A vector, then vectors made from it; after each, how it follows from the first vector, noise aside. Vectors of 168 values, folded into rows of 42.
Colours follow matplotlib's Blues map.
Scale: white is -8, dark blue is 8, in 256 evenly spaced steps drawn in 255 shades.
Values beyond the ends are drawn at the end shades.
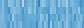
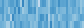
negated.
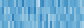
negated.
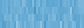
reversed, shrunk.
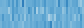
negated, partly zeroed.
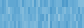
negated, shrunk.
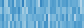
negated.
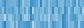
wrapped around.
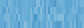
wrapped around, shrunk.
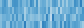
wrapped around, negated.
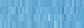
wrapped around, shrunk.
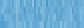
reversed, shrunk.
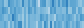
negated.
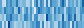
wrapped around, negated, scaled up.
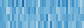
negated.
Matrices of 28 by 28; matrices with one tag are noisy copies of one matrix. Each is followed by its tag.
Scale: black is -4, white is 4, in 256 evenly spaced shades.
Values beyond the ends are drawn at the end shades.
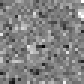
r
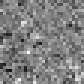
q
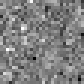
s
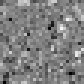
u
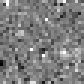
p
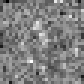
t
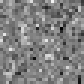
s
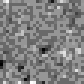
p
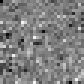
q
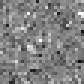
r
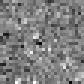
q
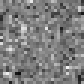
s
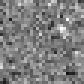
u
